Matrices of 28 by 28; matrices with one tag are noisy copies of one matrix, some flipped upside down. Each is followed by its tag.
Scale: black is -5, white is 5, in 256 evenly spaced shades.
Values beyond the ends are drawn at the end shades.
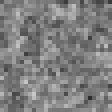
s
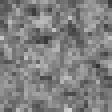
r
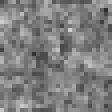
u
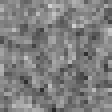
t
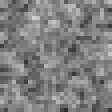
s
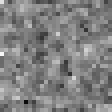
u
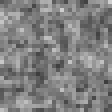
u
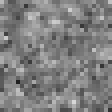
s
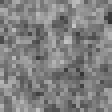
t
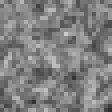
r
